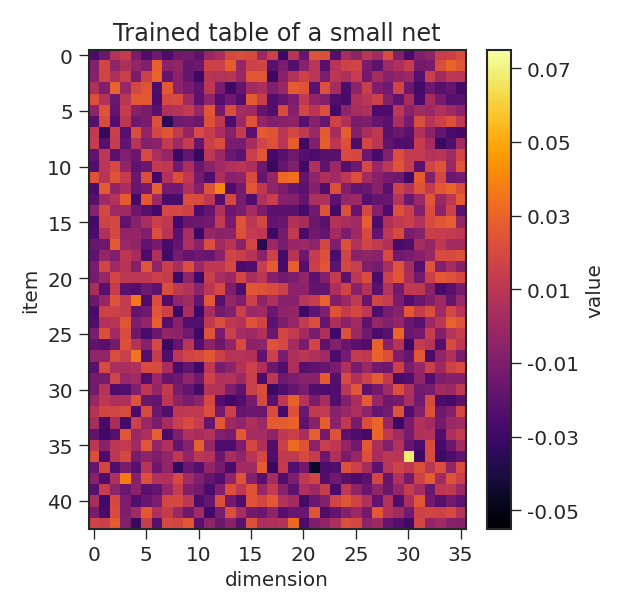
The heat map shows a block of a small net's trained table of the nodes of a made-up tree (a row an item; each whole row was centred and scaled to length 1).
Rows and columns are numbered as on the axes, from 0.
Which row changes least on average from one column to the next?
28
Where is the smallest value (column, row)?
21, 37
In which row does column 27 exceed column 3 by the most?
33
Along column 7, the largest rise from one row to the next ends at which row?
7
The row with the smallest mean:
30
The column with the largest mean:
15
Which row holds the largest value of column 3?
38
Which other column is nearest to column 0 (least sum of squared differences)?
8
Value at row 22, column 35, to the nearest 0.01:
0
